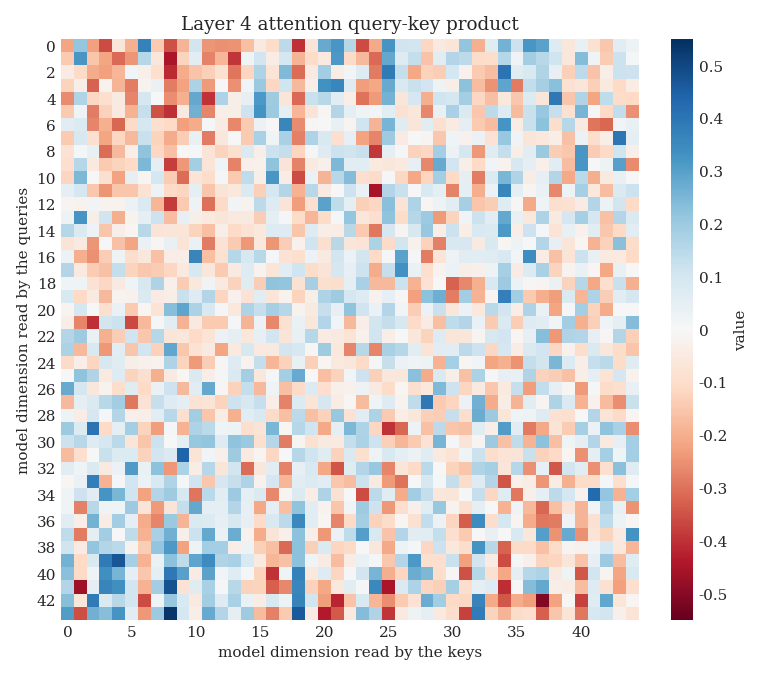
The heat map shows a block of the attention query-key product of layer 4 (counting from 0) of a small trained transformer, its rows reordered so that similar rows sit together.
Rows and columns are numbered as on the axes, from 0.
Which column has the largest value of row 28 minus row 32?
21
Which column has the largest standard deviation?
8
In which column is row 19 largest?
34
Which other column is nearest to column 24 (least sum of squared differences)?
3
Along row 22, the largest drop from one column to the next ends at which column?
38
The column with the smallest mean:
24
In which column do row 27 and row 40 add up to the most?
28
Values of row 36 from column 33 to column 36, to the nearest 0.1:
-0.1 0.1 0 -0.2
